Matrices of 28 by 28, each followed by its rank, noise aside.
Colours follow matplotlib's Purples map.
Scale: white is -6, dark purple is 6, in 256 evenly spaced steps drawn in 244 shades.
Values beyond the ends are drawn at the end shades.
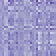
two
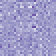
four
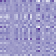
two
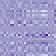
three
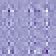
two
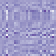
two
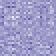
four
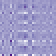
one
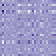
two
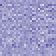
three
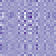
two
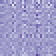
four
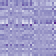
two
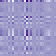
one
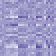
two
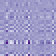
one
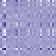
one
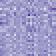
four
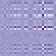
one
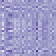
two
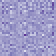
four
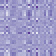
two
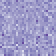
four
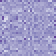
four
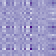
one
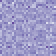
four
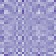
two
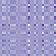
one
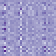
two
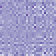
four
